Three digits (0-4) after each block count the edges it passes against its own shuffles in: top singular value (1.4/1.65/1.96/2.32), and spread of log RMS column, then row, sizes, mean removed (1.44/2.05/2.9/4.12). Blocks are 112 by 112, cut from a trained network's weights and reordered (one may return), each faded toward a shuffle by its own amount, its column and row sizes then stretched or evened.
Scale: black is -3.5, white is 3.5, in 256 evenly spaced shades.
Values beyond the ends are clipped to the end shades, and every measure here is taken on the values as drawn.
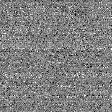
1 0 2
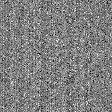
1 1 0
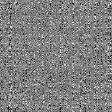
1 3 1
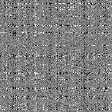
3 2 3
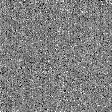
0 0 1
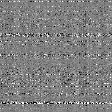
2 0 4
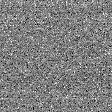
0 0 0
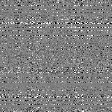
0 2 4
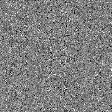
0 2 0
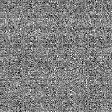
2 2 0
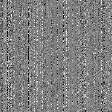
3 4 0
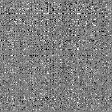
1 2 3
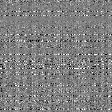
3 0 4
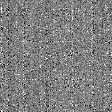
1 2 2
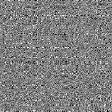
3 2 3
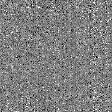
0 2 2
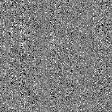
0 3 0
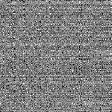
3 2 0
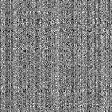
4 0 2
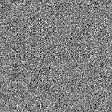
3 1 1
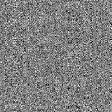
3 2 0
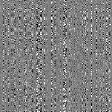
4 4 2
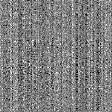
4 2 2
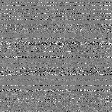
0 0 4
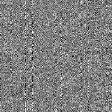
3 3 0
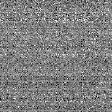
2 2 2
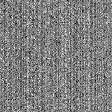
4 1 1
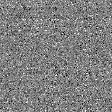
0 1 1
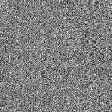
3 1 0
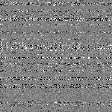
1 2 4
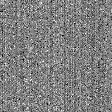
2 1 0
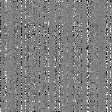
2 4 2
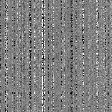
4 4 1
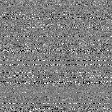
0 0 4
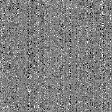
1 3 1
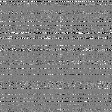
1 1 4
